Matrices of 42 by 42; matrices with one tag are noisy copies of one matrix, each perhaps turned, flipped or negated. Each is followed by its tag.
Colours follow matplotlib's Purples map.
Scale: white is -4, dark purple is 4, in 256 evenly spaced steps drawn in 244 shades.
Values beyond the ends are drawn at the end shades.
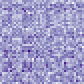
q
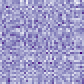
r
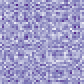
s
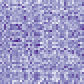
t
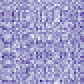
t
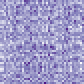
t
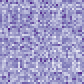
q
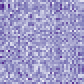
r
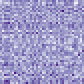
r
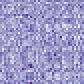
s
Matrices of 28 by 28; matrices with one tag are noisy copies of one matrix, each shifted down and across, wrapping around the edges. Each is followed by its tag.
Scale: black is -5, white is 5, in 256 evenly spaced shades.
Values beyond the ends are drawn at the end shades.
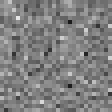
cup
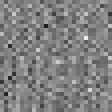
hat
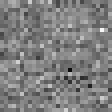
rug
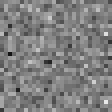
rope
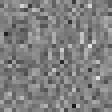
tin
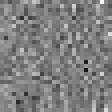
tin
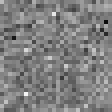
rug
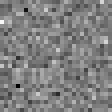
rope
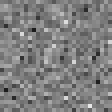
cup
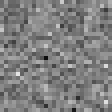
cup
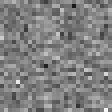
cup
